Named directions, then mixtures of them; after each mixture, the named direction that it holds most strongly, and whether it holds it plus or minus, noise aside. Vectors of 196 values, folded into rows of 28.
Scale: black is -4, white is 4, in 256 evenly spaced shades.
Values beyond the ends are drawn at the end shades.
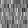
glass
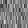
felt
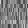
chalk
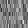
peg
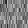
felt, plus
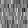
glass, plus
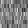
glass, plus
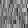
chalk, minus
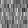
glass, plus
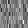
peg, plus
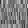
chalk, minus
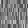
chalk, plus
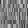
chalk, minus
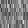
peg, plus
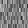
felt, minus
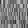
chalk, minus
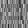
peg, minus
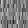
glass, plus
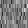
glass, minus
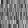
chalk, plus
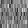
glass, minus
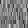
chalk, minus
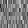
peg, plus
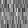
glass, plus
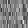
peg, plus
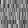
chalk, minus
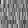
chalk, minus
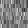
glass, plus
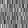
felt, minus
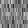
glass, plus
